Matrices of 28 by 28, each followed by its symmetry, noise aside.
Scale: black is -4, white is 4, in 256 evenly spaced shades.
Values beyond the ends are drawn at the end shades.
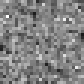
same after a half turn.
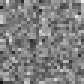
antisymmetric.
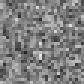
antisymmetric.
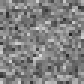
same after a half turn.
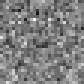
mirrored left to right.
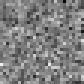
antisymmetric.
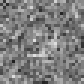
symmetric.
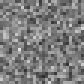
no symmetry.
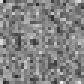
mirrored top to bottom.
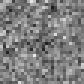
symmetric.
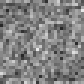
same after a half turn.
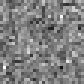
antisymmetric.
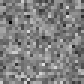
no symmetry.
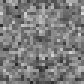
mirrored left to right.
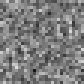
same after a half turn.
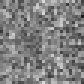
mirrored top to bottom.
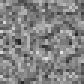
mirrored top to bottom.
